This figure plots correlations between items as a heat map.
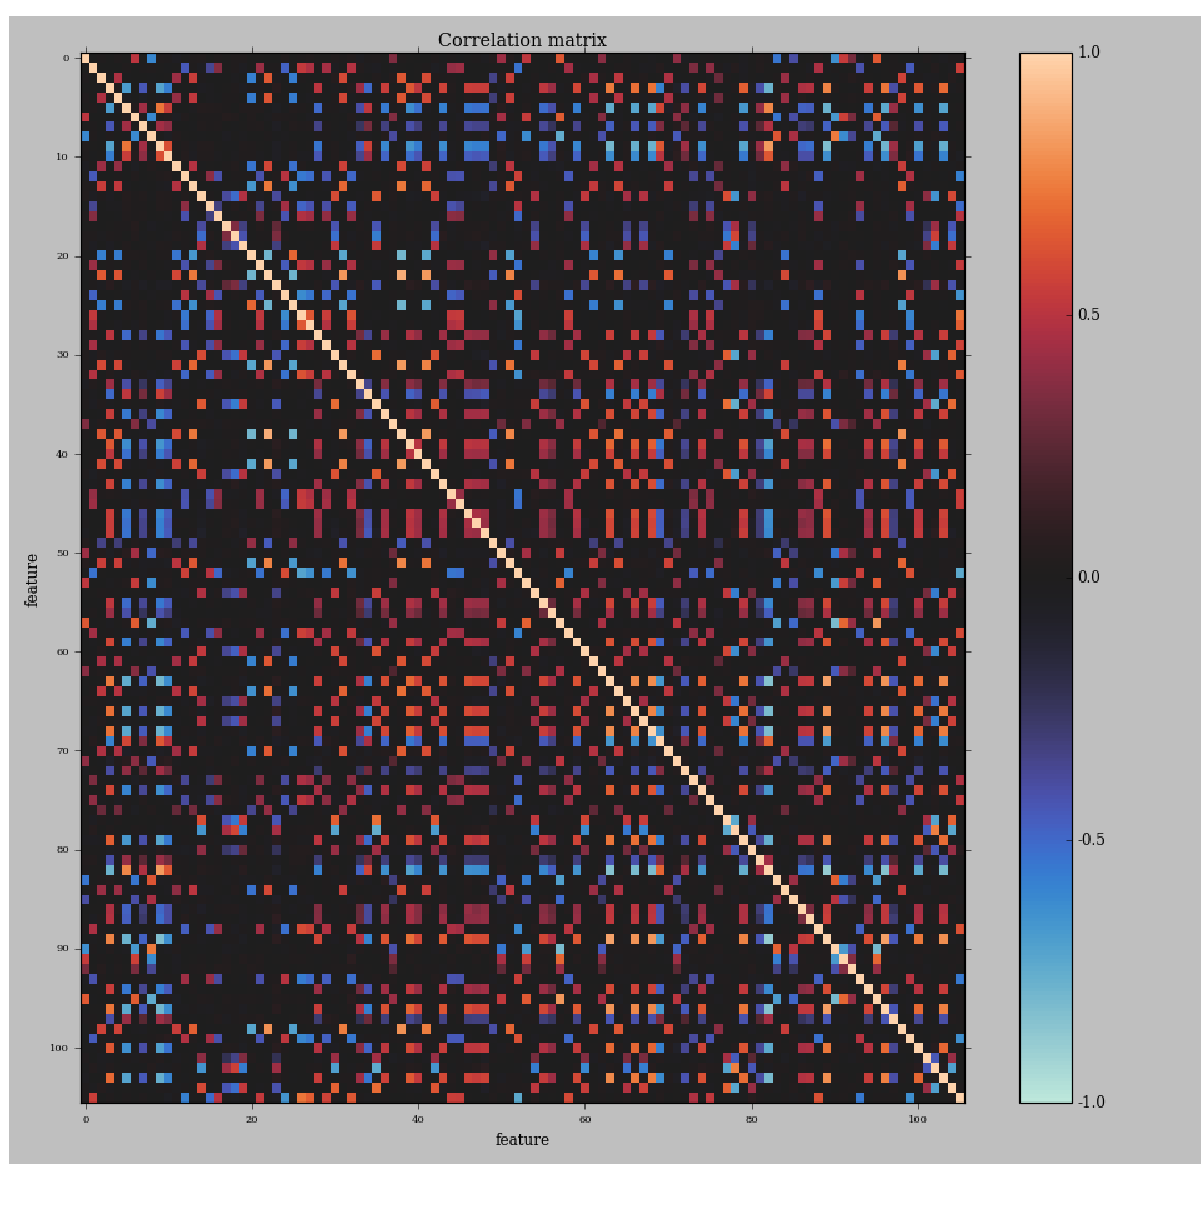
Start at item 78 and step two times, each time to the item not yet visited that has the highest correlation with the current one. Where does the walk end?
18
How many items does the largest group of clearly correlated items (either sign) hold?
35
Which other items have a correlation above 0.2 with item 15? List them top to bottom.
12, 24, 52, 93, 99
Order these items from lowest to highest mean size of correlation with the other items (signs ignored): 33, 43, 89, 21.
21, 33, 43, 89
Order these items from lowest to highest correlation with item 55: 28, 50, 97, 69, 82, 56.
82, 69, 97, 50, 56, 28
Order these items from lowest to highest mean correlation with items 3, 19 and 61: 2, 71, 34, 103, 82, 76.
82, 34, 71, 76, 2, 103
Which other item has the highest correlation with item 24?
52
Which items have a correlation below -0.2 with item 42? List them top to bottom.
17, 18, 23, 78, 102
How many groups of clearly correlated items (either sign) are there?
5
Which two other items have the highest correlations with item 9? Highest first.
82, 5
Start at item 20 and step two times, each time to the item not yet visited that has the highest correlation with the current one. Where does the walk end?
49
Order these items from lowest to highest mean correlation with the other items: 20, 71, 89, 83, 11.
20, 83, 71, 11, 89
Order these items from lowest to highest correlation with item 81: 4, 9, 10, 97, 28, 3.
3, 28, 4, 97, 10, 9
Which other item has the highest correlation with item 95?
57
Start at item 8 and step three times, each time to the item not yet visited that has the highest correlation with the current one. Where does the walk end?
85
